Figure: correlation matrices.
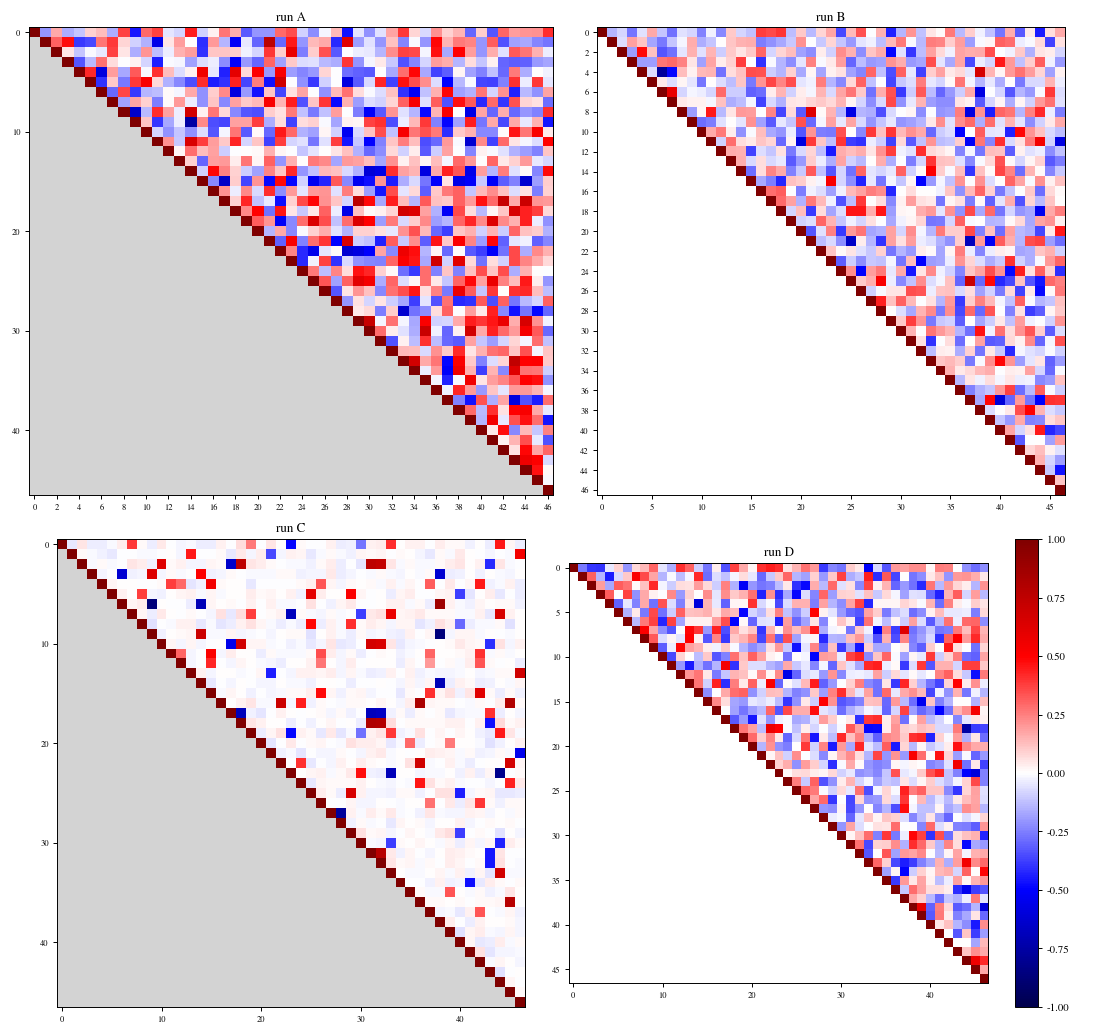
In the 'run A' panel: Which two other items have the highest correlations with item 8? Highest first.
14, 37
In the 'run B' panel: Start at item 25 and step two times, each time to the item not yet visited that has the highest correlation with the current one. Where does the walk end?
39
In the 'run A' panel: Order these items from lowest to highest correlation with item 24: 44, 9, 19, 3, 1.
1, 3, 9, 44, 19
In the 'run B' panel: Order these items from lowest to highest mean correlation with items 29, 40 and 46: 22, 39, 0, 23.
0, 22, 39, 23
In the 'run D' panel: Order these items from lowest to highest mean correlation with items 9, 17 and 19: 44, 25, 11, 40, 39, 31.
25, 40, 44, 31, 39, 11
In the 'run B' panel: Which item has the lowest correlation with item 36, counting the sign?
10
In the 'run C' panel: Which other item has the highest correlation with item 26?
15
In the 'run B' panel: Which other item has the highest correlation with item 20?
46
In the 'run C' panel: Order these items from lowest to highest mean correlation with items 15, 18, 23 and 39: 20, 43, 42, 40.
43, 40, 20, 42
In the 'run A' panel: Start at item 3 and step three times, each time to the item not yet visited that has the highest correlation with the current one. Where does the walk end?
28
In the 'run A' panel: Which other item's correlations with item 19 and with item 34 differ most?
22
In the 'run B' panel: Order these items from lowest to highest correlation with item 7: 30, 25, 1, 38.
38, 30, 1, 25
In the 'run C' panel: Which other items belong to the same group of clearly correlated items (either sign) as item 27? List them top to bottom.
28
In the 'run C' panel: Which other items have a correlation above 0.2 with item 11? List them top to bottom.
4, 12, 15, 26, 37, 42
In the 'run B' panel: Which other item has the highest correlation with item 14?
33
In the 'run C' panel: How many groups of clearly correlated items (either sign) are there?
10
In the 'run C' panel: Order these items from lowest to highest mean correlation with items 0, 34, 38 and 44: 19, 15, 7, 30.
30, 15, 19, 7
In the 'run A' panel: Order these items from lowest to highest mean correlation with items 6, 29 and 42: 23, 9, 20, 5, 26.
5, 9, 20, 23, 26
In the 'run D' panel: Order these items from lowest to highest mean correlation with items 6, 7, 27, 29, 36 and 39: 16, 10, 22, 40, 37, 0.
10, 40, 22, 0, 16, 37
